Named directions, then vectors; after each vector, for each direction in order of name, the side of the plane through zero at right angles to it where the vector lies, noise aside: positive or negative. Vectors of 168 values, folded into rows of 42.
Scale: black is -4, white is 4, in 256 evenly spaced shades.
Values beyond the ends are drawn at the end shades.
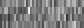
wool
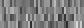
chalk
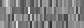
positive, positive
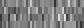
negative, positive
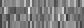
negative, positive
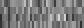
negative, positive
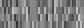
positive, negative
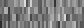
negative, positive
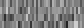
positive, positive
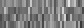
negative, positive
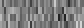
positive, negative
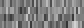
positive, positive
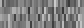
positive, negative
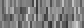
positive, positive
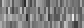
negative, negative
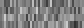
negative, negative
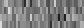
positive, negative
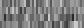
positive, positive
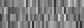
negative, positive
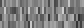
negative, positive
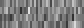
positive, positive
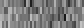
positive, negative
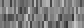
positive, positive
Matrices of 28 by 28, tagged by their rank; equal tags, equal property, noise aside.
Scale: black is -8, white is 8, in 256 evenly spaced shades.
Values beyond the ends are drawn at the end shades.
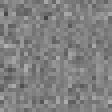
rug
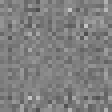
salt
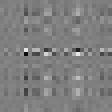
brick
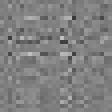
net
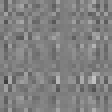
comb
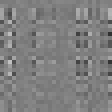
brick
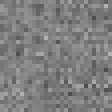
rug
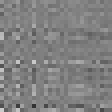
comb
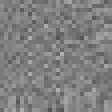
rug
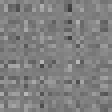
net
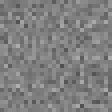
rug
